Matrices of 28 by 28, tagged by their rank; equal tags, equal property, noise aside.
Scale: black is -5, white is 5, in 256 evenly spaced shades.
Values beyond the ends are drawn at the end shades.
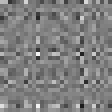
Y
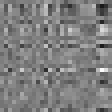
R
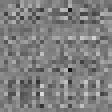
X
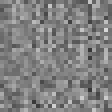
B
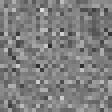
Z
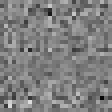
Z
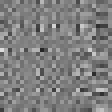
X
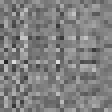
Y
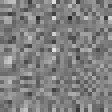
B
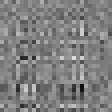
Y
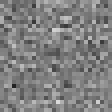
Z
